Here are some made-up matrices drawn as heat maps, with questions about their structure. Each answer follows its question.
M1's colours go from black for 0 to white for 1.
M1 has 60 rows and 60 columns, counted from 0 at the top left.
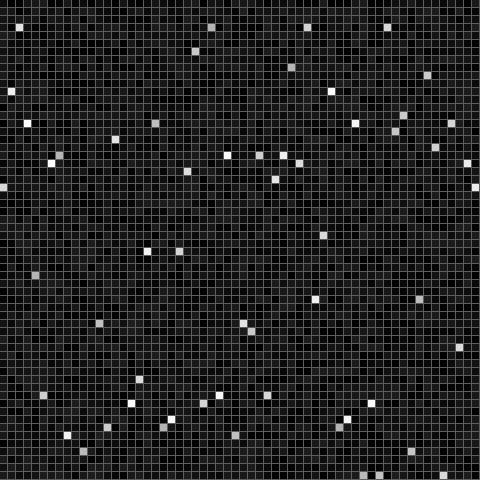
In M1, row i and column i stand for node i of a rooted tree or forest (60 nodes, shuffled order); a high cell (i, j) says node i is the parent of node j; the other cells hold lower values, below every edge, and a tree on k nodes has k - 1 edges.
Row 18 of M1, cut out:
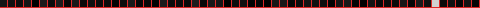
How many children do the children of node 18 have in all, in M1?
2
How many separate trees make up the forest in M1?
3
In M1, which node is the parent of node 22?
31
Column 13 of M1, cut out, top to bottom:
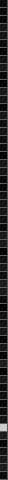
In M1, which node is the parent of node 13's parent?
9
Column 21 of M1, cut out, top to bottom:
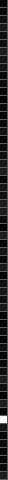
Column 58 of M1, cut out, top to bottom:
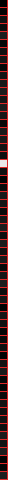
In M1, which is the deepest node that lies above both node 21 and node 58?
20
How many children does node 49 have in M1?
3
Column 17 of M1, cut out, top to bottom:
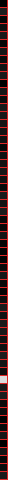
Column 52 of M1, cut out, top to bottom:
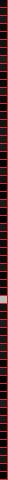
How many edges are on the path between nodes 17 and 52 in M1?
5
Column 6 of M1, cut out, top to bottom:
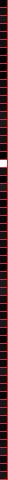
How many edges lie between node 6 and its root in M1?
3
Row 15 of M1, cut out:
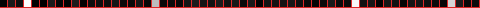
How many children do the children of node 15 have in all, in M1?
10
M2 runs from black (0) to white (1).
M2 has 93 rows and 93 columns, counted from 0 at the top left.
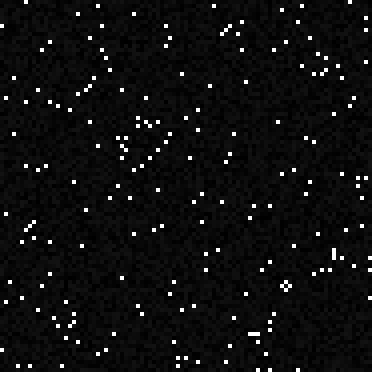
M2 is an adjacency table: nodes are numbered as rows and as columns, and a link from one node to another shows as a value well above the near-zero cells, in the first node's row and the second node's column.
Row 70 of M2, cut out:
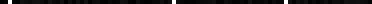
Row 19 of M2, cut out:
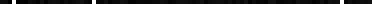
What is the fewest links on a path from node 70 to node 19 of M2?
3
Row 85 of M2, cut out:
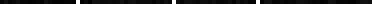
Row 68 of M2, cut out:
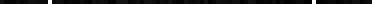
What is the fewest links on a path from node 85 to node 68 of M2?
6
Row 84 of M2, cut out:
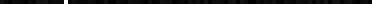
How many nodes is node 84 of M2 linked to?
1
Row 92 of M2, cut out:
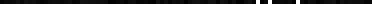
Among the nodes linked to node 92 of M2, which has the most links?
node 67
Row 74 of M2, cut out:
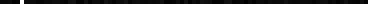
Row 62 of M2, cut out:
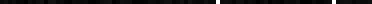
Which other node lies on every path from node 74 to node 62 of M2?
node 83
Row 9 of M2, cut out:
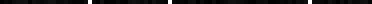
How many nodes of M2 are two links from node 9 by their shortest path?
5
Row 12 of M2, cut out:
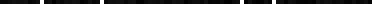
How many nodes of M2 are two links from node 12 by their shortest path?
4
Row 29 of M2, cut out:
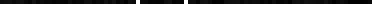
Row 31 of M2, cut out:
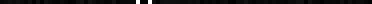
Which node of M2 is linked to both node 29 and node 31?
node 34
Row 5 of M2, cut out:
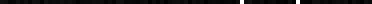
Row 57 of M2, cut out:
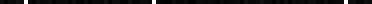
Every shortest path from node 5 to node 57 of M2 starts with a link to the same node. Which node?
node 60
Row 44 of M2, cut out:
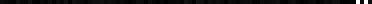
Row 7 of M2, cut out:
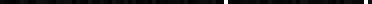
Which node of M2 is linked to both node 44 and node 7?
node 91
